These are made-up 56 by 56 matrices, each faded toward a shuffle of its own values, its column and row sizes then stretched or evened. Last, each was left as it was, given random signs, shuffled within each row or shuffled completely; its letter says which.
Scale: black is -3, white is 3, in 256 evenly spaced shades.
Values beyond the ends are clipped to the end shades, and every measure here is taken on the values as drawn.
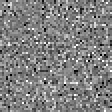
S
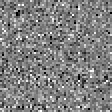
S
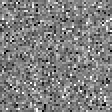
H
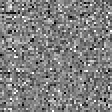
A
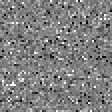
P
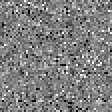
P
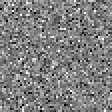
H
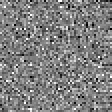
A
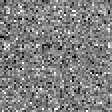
S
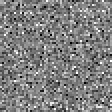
H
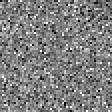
H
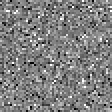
H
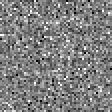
H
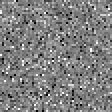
H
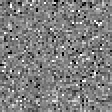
S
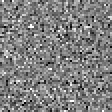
P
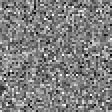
P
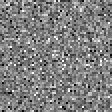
P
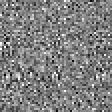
A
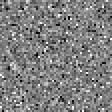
H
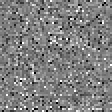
A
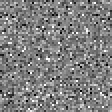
P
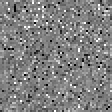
H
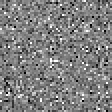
S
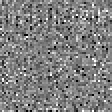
A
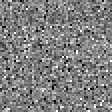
P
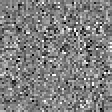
A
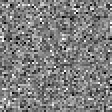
S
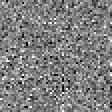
S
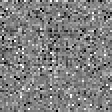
A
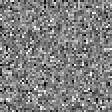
S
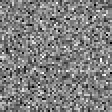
H
